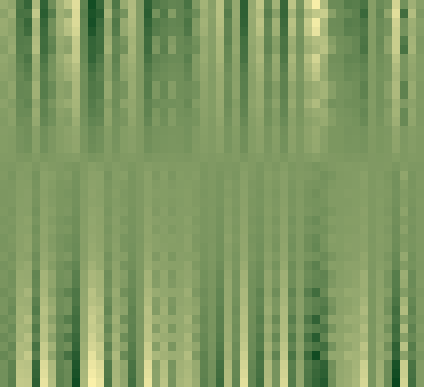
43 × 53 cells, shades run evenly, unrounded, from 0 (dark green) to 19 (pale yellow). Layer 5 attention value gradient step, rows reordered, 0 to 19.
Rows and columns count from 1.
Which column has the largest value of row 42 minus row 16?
12
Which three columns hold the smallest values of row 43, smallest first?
50, 10, 41
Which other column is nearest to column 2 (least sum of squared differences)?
30
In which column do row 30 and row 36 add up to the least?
40
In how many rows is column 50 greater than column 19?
18
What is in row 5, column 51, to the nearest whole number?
6
